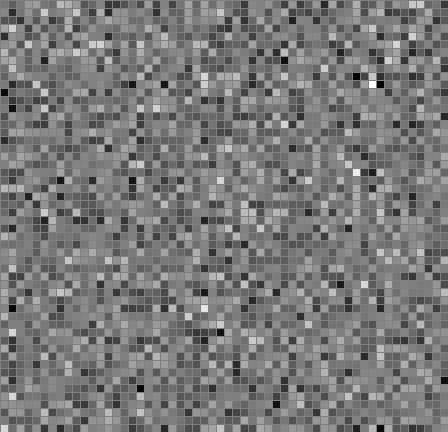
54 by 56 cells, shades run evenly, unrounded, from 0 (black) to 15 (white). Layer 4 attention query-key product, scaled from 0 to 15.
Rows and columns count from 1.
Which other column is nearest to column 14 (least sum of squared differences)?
49
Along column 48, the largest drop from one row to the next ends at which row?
54
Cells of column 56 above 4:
49
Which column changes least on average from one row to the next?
23
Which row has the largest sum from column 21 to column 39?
10
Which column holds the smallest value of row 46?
30
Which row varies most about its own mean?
11
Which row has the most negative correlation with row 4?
22
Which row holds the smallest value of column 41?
1
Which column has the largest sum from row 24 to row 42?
45
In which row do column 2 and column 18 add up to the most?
50
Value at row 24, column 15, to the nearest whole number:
6
